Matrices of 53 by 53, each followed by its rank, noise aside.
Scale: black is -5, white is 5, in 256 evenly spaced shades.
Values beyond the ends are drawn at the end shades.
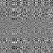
three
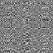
five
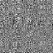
seven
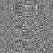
four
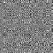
six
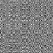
five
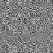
five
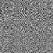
four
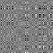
three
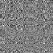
six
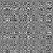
three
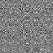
seven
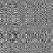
three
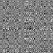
four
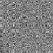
five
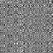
five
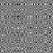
three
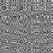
three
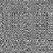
five
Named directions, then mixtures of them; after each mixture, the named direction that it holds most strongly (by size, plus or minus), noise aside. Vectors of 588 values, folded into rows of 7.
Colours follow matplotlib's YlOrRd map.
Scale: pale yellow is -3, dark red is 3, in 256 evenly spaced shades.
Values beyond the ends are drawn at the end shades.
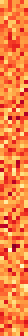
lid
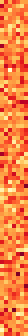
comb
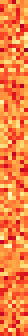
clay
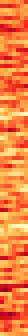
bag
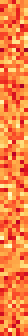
clay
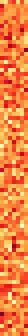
lid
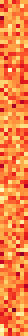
comb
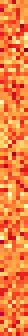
clay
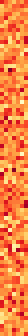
lid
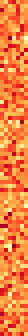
clay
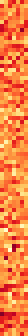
lid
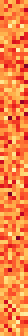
clay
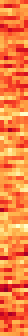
bag
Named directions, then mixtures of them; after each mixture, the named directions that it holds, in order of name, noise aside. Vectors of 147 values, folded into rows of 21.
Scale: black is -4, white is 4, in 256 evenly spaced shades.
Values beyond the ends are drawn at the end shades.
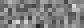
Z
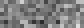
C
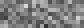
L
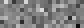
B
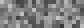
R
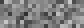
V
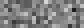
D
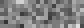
C, D, R.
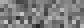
D, R, Z.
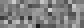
L, Z.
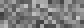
L.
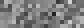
V.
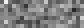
B, D, V.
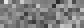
B, C, V.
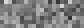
B, V.
